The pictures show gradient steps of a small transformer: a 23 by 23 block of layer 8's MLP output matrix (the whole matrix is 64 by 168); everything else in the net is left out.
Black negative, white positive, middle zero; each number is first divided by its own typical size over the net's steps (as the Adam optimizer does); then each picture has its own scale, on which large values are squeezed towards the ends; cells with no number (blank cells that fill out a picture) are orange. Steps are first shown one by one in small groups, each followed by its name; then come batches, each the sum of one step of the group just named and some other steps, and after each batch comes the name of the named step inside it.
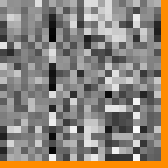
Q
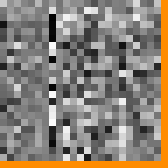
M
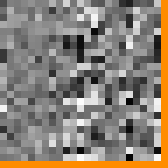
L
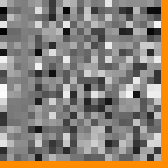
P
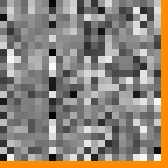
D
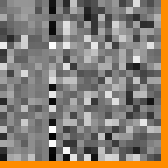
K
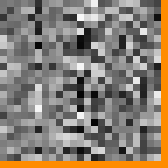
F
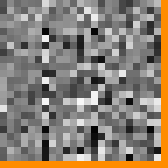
L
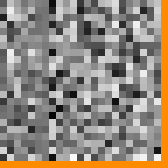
D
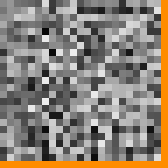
D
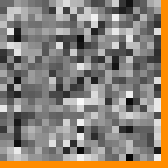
L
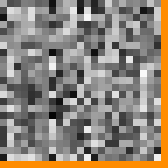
D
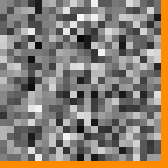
F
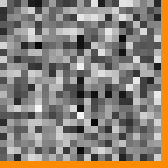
F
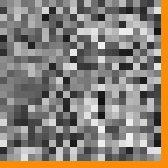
Q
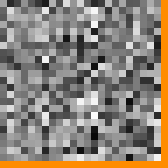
L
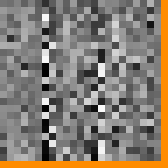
K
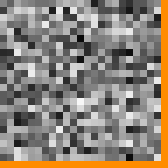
L
